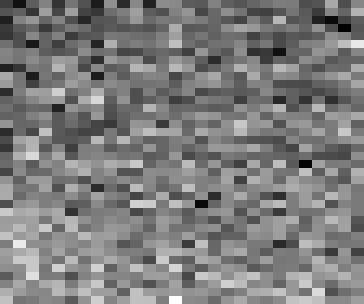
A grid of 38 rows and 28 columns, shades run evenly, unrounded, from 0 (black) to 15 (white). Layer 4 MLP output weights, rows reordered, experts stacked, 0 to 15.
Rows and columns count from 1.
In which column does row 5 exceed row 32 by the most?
26
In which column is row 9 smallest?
1
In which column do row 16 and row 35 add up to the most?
19
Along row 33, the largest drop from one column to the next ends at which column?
14
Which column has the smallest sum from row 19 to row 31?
17
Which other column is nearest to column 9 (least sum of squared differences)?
13
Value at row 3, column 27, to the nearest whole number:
4
